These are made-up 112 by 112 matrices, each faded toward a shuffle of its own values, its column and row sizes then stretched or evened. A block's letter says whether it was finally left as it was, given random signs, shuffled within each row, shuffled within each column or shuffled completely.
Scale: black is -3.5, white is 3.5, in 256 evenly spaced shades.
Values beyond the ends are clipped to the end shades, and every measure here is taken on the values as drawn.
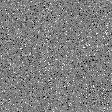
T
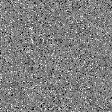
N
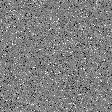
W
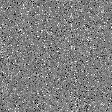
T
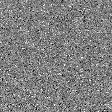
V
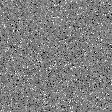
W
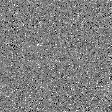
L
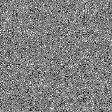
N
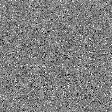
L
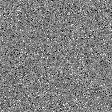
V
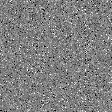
T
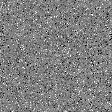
T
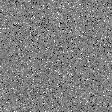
T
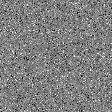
V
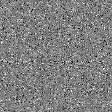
L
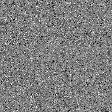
L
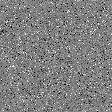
V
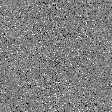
T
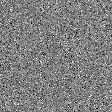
T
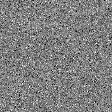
T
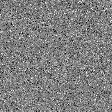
V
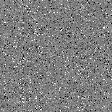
L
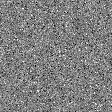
W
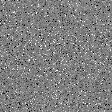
V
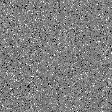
T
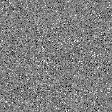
L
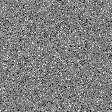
T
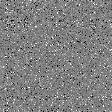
L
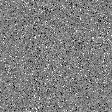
T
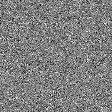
V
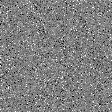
T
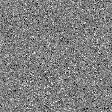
T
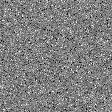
W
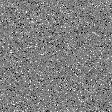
V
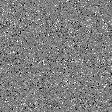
V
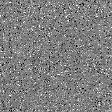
L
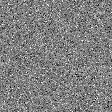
W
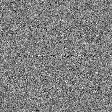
V
